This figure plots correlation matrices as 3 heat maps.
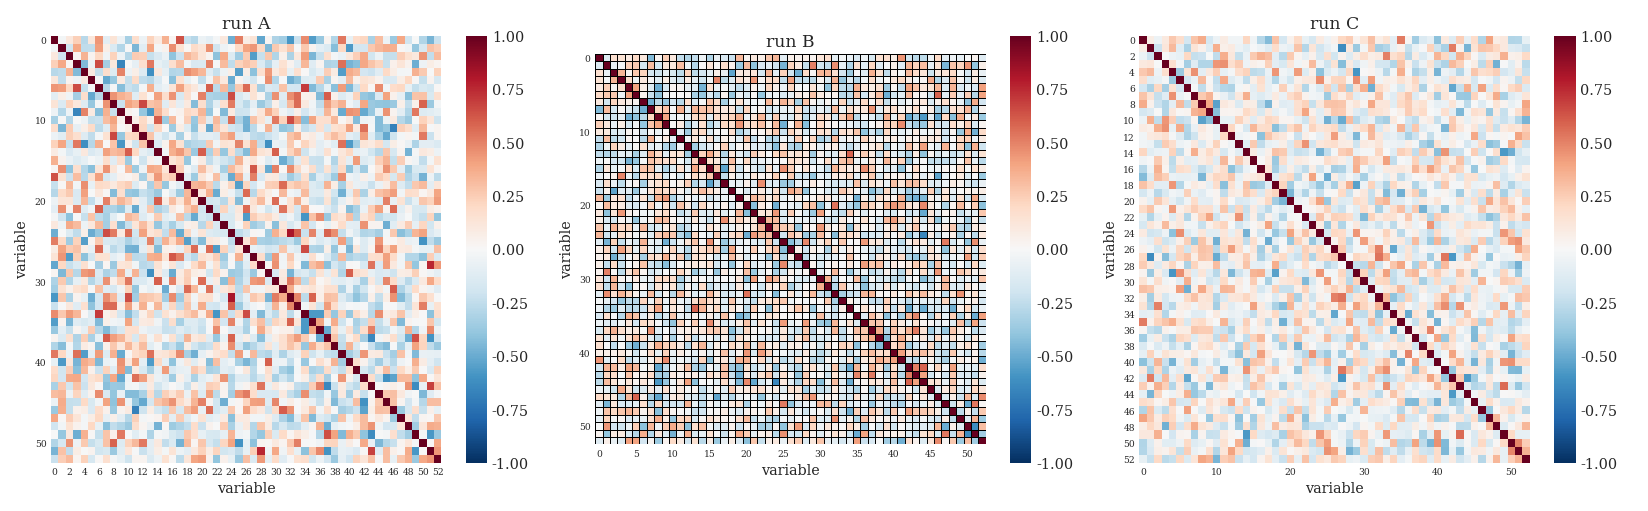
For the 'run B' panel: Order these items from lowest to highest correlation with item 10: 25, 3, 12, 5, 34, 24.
12, 25, 3, 5, 34, 24
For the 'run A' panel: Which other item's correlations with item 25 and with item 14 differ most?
20
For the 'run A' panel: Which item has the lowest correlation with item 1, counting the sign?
40
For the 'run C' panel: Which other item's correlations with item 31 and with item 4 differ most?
5
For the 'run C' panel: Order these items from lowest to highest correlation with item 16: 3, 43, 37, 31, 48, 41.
31, 41, 3, 48, 43, 37
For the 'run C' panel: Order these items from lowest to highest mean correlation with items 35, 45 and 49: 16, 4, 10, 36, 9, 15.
36, 16, 10, 9, 15, 4
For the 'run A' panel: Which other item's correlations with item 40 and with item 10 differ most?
32
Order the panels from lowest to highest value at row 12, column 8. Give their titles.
run B, run C, run A
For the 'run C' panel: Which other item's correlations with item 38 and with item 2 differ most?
49
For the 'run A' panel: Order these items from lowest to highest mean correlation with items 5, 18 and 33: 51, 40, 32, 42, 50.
51, 42, 32, 40, 50
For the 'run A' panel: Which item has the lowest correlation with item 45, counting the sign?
42
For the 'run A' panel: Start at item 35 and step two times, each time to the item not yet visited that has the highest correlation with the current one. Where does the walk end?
24
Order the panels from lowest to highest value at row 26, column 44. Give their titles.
run C, run B, run A
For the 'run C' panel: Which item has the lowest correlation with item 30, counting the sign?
22
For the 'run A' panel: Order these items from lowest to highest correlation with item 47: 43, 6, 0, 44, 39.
43, 44, 6, 39, 0
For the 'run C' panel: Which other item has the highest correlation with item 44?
6
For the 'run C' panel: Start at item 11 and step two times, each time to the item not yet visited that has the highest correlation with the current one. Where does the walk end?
10
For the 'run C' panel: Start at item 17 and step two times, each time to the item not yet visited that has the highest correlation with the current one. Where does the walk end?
39
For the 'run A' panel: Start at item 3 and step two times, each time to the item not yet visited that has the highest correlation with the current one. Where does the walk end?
34
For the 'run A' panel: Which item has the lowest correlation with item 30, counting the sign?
23
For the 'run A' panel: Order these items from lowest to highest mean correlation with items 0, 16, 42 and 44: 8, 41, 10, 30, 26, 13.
10, 30, 41, 8, 26, 13
